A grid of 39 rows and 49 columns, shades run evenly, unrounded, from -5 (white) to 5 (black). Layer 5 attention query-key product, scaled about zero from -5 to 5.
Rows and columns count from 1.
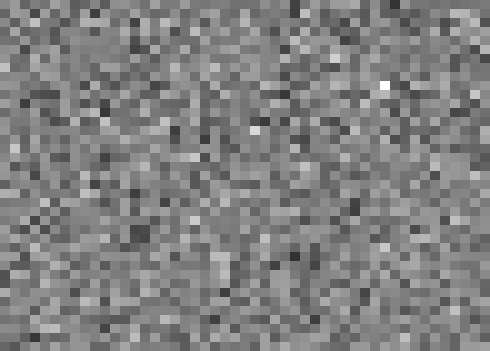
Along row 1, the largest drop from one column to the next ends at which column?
41
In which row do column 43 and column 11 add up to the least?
27
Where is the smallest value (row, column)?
10, 39
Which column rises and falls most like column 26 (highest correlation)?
12
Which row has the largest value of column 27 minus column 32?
14
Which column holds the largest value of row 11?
29
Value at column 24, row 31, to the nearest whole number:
1
